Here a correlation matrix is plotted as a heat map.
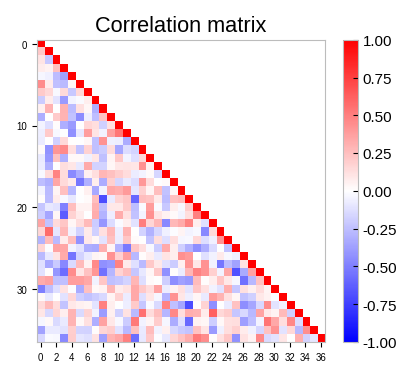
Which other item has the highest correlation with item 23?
1
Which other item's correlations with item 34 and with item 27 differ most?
19
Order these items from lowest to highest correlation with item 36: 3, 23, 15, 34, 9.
3, 34, 15, 23, 9
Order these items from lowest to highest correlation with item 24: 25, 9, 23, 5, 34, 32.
5, 25, 32, 34, 9, 23
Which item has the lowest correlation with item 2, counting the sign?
28
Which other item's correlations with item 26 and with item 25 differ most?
11
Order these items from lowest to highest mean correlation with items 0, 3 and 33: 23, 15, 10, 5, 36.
10, 36, 5, 15, 23
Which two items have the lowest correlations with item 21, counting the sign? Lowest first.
3, 23
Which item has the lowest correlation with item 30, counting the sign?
0
